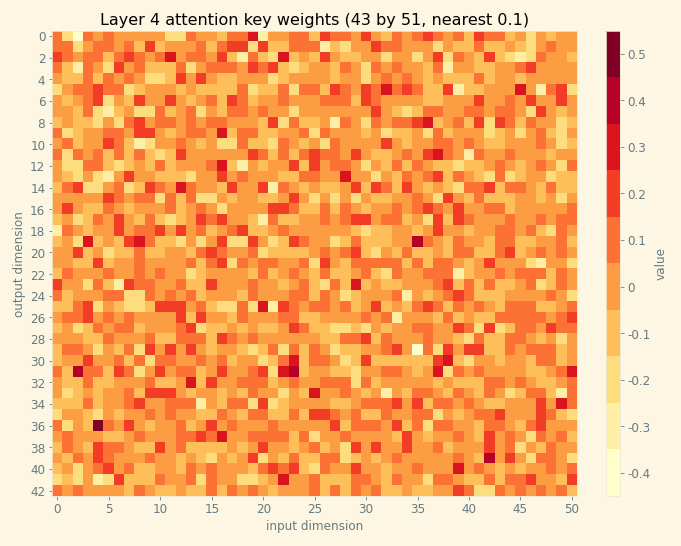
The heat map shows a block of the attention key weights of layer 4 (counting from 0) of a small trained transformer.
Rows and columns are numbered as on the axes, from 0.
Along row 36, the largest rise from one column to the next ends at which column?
4
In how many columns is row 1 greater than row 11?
17
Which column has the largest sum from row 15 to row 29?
23
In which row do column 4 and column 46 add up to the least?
7
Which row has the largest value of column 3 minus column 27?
19
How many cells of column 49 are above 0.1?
3
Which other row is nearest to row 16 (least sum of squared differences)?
40
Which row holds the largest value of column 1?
16
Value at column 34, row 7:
-0.2
